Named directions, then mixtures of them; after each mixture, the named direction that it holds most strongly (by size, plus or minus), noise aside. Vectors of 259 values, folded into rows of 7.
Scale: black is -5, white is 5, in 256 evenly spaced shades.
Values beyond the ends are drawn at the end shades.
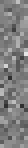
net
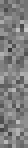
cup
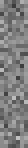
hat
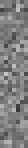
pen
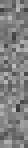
pen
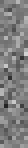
net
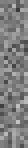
pen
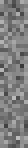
hat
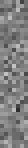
pen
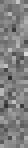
net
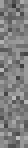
hat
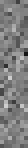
net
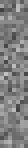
pen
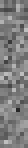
pen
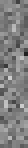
net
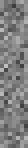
hat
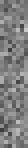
cup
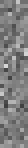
net
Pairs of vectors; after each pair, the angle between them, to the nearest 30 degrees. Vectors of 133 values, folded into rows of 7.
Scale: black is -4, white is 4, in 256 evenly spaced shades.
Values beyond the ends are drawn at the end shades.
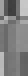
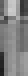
150 degrees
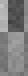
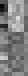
150 degrees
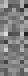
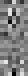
120 degrees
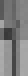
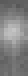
120 degrees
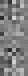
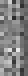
150 degrees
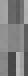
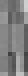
30 degrees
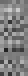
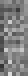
150 degrees
